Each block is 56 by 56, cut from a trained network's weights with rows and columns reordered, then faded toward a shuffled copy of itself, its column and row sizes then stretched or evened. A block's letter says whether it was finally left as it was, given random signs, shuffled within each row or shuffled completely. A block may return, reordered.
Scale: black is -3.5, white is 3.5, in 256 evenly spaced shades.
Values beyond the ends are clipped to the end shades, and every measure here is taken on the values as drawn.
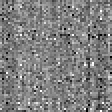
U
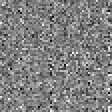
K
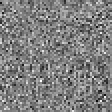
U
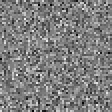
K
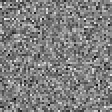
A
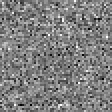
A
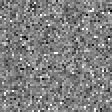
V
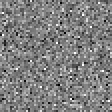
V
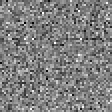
K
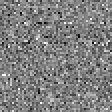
A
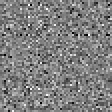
U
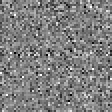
K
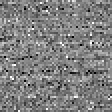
A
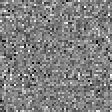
K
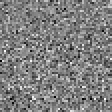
A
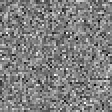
A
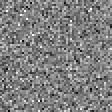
V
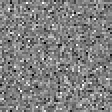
V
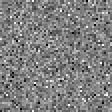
V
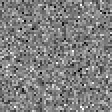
V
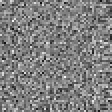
U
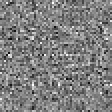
U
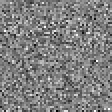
A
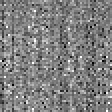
U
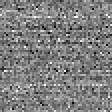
A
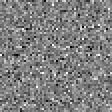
A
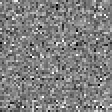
K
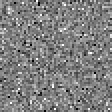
V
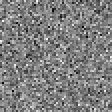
V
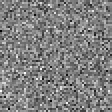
V
